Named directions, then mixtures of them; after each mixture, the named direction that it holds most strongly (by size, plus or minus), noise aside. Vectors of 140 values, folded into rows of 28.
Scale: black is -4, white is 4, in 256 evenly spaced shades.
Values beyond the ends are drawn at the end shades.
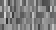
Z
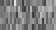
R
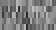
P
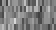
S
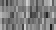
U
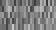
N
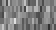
S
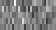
R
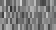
Z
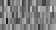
Z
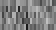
P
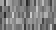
U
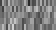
S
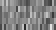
U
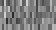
Z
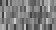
S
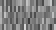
U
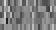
Z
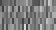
N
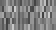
N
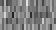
U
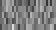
N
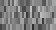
R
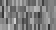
S
